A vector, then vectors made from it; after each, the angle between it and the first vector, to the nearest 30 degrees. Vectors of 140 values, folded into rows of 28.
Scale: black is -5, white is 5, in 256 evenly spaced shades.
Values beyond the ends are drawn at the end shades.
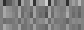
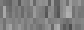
60 degrees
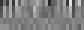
60 degrees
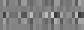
90 degrees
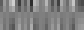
90 degrees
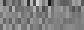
60 degrees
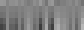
90 degrees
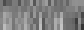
60 degrees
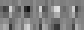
90 degrees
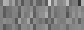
150 degrees
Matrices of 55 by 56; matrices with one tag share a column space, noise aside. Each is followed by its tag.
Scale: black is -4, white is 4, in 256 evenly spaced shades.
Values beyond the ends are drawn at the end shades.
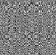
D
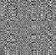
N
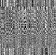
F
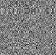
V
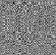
D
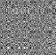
V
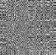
N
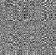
N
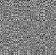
N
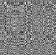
D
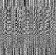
F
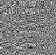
V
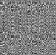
D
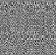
D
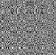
V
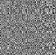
V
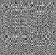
D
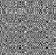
V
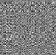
D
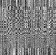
F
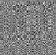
D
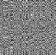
N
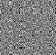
V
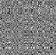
V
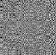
N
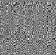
D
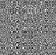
V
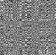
N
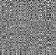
N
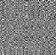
N
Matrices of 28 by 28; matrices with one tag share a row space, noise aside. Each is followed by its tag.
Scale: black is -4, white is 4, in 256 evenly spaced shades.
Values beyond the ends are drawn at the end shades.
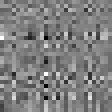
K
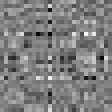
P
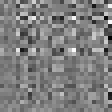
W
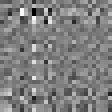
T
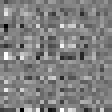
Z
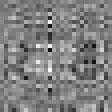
P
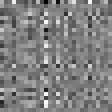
K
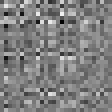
Z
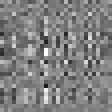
K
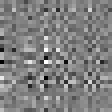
K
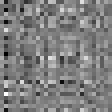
Z
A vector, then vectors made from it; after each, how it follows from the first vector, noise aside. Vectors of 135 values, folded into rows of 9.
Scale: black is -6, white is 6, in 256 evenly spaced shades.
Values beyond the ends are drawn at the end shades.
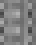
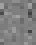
partly zeroed.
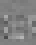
wrapped around, partly zeroed.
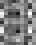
negated, scaled up.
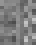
wrapped around, negated.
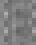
reversed, negated, shrunk.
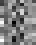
wrapped around, scaled up.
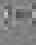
reversed, negated, partly zeroed.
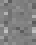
reversed, negated, partly zeroed.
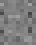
partly zeroed.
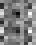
negated, scaled up.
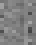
partly zeroed.
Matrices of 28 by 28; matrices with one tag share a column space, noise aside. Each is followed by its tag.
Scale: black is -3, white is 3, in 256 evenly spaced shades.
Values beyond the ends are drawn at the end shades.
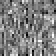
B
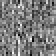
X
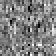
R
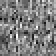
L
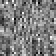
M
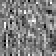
B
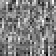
M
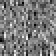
X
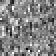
R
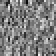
M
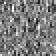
R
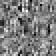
R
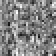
X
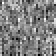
M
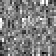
M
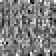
B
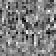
L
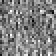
B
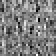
R
